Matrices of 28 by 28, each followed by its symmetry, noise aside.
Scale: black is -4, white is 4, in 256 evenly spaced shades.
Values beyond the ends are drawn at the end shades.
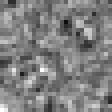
symmetric across the other diagonal.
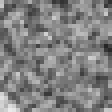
symmetric across the other diagonal.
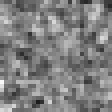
antisymmetric.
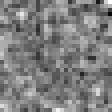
symmetric across the other diagonal.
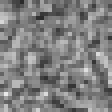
antisymmetric.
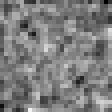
symmetric.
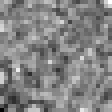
symmetric across the other diagonal.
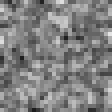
antisymmetric.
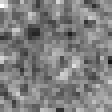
symmetric.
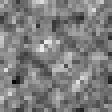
symmetric.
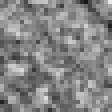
symmetric across the other diagonal.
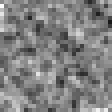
symmetric across the other diagonal.
